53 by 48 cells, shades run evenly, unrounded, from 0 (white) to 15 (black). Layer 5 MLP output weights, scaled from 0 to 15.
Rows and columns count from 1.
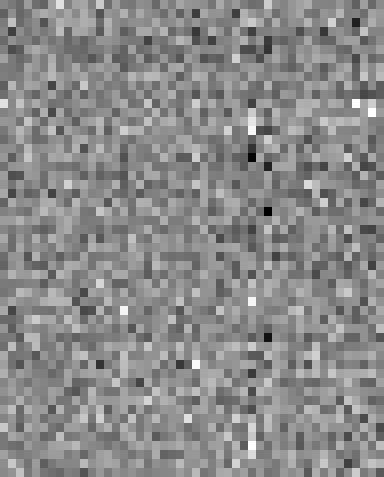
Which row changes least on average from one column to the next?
25
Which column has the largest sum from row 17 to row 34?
46
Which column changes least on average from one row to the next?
26
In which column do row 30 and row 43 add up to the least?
34
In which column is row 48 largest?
48
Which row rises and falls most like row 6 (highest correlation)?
38
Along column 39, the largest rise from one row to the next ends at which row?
22
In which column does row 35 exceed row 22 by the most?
11
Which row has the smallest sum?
14
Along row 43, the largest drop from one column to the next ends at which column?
19
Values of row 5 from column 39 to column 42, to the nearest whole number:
5 8 9 9
